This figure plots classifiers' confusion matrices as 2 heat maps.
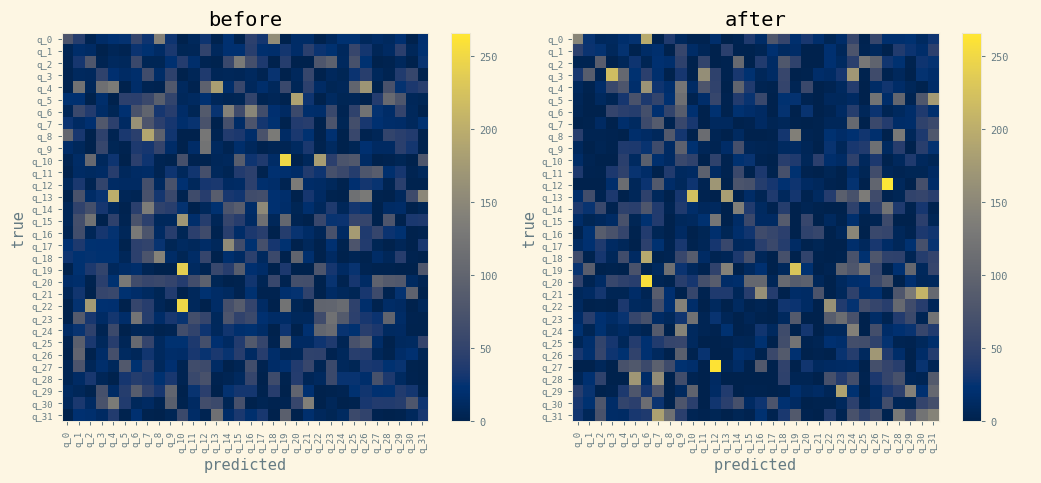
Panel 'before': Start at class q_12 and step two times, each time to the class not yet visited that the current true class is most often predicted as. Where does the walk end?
q_5
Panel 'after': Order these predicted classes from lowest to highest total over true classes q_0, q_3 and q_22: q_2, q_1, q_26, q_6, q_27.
q_2, q_27, q_1, q_26, q_6
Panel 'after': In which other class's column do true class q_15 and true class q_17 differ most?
q_12
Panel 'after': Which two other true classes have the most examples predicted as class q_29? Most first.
q_21, q_19
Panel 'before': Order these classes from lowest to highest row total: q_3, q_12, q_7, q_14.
q_3, q_12, q_14, q_7
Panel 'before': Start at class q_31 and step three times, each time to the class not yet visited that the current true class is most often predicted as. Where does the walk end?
q_26
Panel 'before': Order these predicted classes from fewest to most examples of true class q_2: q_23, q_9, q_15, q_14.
q_9, q_14, q_23, q_15
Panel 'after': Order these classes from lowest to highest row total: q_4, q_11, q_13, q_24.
q_11, q_24, q_4, q_13
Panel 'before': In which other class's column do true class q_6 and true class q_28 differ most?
q_14
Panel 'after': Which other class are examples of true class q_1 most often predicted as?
q_24
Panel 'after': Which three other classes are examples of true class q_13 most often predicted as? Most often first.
q_10, q_25, q_23
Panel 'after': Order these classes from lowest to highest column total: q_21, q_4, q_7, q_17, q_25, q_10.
q_21, q_17, q_25, q_10, q_4, q_7
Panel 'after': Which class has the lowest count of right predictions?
q_1
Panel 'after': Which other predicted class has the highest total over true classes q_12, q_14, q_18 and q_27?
q_6
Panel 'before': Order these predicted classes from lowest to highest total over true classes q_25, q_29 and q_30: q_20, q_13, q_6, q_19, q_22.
q_22, q_13, q_19, q_20, q_6
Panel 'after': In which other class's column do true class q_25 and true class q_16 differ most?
q_19
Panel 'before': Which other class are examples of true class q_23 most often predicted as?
q_6
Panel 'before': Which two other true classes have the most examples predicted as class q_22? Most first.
q_10, q_24
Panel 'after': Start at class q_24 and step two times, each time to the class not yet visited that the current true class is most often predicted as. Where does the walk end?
q_26
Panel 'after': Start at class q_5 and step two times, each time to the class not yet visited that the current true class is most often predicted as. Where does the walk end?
q_7
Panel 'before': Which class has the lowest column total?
q_0
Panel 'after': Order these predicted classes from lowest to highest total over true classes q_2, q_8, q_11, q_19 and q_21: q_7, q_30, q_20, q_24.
q_20, q_7, q_24, q_30
